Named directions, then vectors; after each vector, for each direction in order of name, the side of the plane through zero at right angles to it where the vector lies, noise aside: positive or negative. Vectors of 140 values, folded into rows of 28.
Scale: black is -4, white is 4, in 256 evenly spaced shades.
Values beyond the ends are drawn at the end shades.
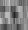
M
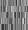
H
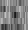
positive, positive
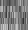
negative, negative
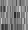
positive, positive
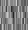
negative, positive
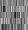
positive, positive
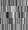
positive, negative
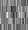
negative, positive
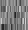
positive, positive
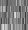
negative, negative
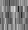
positive, negative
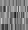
positive, positive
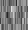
positive, negative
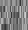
positive, positive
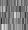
negative, negative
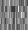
negative, positive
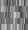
negative, negative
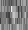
positive, negative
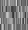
negative, positive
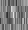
positive, negative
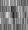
negative, positive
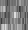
negative, negative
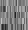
positive, positive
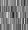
negative, positive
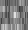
negative, negative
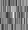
positive, negative
